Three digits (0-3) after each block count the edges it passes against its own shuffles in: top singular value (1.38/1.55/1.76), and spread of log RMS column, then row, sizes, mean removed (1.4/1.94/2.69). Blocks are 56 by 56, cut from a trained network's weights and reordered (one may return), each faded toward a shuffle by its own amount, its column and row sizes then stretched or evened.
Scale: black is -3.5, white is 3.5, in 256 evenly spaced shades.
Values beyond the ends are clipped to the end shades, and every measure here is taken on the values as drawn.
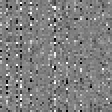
1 3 0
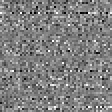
0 0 3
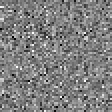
0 2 1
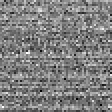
3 0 0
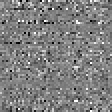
0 2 3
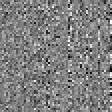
2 3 0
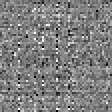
2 2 0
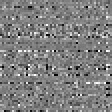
2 1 3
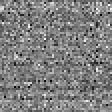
1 1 1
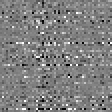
1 2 3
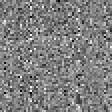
1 2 0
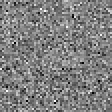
0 0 0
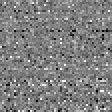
0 0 2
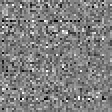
1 2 2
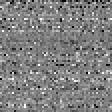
1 0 3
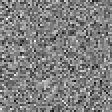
2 0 0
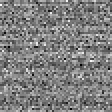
2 0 0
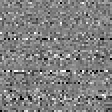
0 0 3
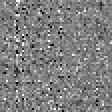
0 2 0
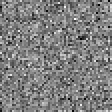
2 0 1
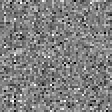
0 1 1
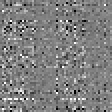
1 3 3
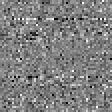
2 1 2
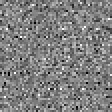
0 0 2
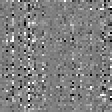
1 3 2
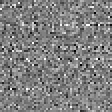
1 0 2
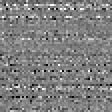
2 0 3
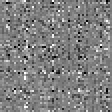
0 3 2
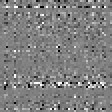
2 2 3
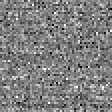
0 0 1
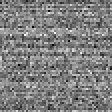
3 0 0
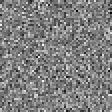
3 1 0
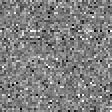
0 0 2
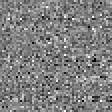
2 1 2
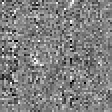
1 2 1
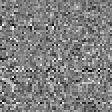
3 2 2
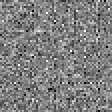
2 1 1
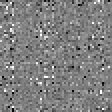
0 2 2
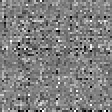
1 2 2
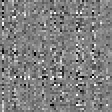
0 3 2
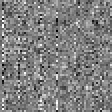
3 3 0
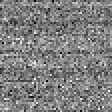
1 0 0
